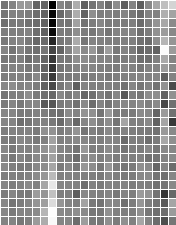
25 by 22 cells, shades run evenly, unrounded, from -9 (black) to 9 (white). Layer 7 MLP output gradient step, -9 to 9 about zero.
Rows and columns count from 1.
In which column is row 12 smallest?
21
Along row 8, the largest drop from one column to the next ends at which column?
7
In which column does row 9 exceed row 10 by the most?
22
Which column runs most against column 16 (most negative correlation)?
15
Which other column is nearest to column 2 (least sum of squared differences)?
17
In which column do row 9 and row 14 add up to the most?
16
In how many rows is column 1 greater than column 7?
14
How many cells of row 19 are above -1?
20
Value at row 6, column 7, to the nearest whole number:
-4
